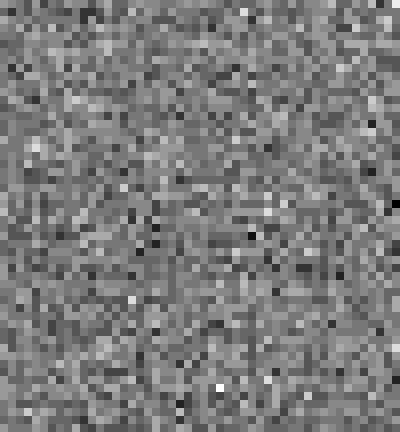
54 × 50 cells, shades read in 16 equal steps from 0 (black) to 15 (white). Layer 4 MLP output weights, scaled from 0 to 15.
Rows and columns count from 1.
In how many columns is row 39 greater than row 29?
25
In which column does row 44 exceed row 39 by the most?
14
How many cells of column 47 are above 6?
36
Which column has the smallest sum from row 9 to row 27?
29
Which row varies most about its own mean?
32
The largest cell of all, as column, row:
28, 49
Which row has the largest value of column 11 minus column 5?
13
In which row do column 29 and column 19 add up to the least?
10
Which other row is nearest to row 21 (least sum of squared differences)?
40
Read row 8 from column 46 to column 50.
7 9 5 5 5
